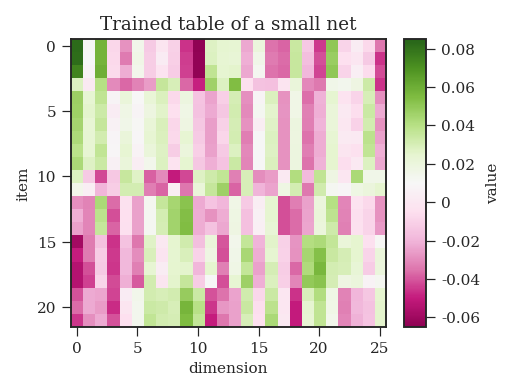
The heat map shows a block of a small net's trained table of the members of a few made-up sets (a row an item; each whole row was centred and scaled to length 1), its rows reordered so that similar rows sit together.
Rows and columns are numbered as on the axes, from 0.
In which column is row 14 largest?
9
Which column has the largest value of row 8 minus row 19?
0
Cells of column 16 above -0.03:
19
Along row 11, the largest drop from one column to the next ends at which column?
13
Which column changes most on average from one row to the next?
11
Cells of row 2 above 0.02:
7
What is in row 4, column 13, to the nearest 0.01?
0.03
